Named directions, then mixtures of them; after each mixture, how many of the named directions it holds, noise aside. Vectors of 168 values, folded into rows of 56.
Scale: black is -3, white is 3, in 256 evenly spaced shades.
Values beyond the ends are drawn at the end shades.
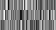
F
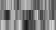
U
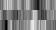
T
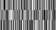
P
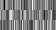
one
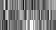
four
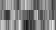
one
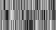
two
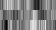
one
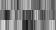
one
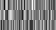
two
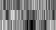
three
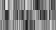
four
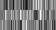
four
